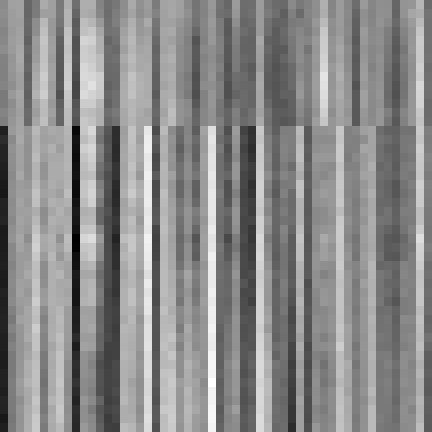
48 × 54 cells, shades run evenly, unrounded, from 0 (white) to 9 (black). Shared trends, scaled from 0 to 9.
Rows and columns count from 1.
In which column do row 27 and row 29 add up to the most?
10
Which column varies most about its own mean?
1
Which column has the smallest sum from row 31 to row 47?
27
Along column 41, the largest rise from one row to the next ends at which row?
15
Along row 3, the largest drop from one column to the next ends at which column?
11
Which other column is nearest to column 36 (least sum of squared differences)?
45
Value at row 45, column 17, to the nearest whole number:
3
